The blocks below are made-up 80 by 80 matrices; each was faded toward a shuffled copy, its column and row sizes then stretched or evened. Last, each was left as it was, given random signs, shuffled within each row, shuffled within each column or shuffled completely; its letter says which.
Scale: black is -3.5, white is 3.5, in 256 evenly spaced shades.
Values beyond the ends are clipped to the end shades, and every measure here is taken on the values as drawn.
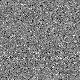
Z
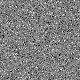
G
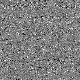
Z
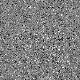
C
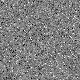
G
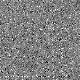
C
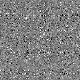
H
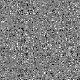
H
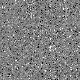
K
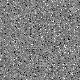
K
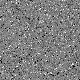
G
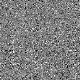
C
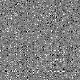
H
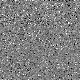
Z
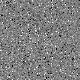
K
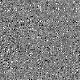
H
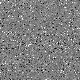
Z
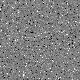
G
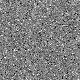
G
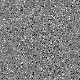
K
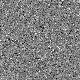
G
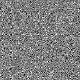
H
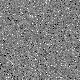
G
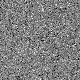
G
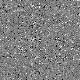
C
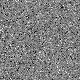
G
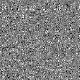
H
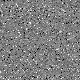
Z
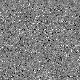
Z
